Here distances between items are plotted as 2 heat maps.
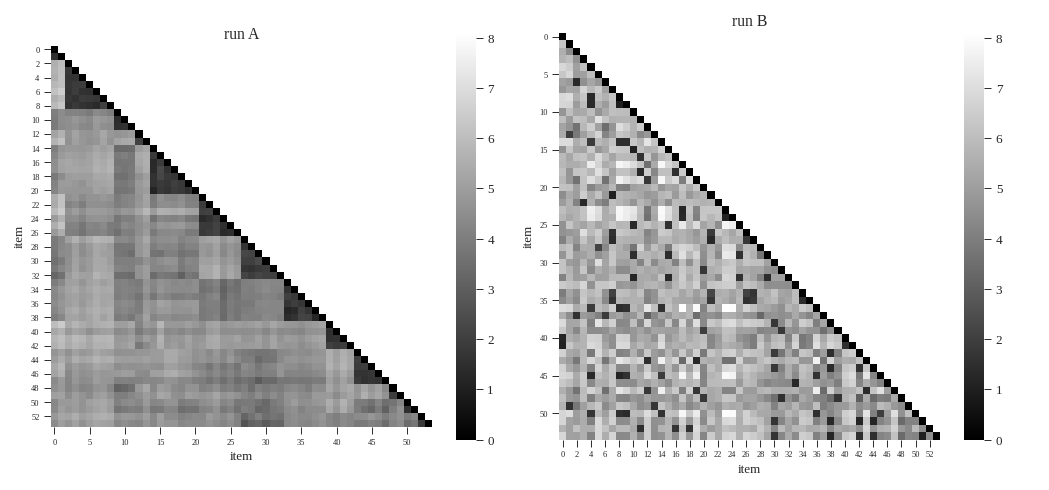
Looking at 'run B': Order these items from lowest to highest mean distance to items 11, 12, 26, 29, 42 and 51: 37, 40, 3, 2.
37, 2, 40, 3
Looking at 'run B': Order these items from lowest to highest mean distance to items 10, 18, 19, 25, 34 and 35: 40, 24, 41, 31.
40, 41, 31, 24
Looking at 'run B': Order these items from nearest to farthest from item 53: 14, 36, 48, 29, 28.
48, 36, 14, 29, 28
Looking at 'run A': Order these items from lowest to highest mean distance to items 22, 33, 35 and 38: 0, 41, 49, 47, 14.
47, 14, 0, 49, 41
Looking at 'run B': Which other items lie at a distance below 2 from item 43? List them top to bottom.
12, 19, 47
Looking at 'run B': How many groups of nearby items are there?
14
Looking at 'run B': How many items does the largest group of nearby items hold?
7
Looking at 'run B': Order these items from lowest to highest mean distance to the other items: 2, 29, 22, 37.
37, 2, 29, 22
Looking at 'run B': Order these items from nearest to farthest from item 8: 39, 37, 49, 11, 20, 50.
50, 20, 39, 37, 11, 49
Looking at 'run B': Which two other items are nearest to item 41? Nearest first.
0, 40
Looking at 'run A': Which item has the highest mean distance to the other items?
1
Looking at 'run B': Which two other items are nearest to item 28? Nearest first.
5, 37
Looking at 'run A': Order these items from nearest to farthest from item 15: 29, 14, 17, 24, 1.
14, 17, 29, 24, 1
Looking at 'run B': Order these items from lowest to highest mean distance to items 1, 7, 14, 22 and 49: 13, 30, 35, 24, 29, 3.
13, 35, 3, 30, 29, 24
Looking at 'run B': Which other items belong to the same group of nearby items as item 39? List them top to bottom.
20, 31, 48
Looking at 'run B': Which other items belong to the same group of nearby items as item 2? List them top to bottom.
6, 37
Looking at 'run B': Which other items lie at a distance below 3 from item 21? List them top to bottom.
7, 26, 27, 34, 35
